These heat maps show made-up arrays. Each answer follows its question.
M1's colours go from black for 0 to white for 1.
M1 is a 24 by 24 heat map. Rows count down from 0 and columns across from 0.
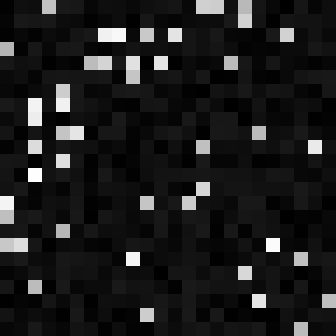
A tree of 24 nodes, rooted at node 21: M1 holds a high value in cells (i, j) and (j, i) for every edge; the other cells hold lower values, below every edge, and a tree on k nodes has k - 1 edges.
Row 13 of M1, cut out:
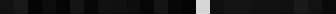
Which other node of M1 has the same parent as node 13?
0
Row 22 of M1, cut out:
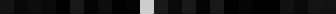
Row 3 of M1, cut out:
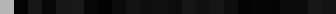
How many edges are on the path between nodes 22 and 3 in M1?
4
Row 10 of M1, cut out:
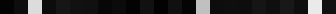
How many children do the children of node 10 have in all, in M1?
2
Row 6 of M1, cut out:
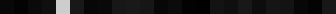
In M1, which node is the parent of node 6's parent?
9
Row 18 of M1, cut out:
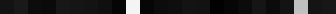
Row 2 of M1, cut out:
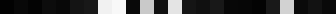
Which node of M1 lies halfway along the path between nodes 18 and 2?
4
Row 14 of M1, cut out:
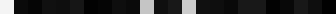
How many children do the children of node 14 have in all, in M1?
3
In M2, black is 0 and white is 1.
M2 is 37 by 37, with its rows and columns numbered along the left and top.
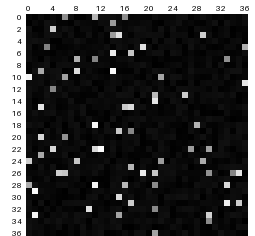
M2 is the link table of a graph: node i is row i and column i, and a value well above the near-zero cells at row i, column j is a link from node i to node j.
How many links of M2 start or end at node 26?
8
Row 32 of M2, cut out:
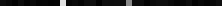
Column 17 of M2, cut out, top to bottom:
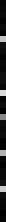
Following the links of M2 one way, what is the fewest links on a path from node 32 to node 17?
3
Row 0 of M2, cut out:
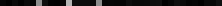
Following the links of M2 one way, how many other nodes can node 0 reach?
7
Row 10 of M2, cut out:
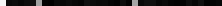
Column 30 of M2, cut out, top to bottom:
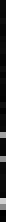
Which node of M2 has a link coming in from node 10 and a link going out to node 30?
node 22
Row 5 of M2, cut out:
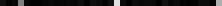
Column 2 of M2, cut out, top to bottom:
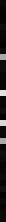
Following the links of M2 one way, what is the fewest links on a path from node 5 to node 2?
3
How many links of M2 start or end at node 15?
7
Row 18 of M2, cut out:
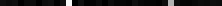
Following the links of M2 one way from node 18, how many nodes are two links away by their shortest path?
5
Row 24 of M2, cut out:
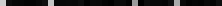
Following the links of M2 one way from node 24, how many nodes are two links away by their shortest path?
8
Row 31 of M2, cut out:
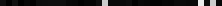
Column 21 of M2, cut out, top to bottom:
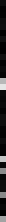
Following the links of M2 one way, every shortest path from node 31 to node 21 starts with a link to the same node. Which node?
node 33
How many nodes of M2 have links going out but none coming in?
10
